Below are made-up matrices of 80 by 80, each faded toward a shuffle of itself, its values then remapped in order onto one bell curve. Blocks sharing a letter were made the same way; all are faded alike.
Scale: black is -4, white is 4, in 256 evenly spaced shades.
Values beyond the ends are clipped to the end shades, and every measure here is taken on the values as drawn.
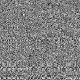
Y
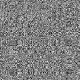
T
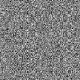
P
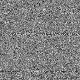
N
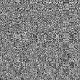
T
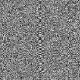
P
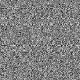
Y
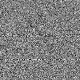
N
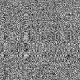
T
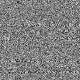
N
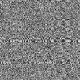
T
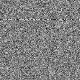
N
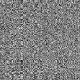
P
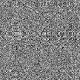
Y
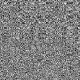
Y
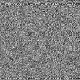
Y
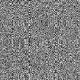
P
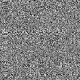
Y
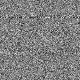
N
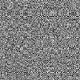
T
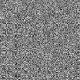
T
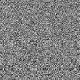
T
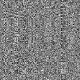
P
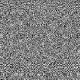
T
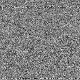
N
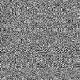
Y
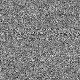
N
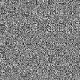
Y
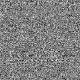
Y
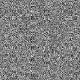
P
